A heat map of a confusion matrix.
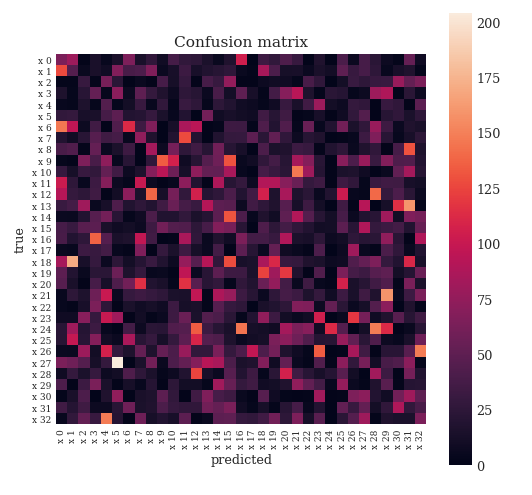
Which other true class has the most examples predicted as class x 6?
x 25
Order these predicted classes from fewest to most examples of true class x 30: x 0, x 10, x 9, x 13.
x 0, x 10, x 9, x 13
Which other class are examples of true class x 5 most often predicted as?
x 13
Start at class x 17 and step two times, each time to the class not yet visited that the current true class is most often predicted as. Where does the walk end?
x 32
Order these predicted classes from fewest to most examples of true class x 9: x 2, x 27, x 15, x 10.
x 2, x 27, x 10, x 15
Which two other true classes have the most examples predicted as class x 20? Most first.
x 19, x 28
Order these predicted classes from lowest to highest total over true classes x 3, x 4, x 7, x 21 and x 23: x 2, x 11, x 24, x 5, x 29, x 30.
x 24, x 30, x 2, x 5, x 11, x 29
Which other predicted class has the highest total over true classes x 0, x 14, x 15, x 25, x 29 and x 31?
x 21
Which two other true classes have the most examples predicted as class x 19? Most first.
x 18, x 11
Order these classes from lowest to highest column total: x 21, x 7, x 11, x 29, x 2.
x 2, x 7, x 21, x 29, x 11
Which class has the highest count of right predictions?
x 9
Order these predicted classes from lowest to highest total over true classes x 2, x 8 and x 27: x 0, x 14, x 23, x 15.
x 23, x 0, x 15, x 14
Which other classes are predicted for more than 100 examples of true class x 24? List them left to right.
x 12, x 16, x 28, x 29
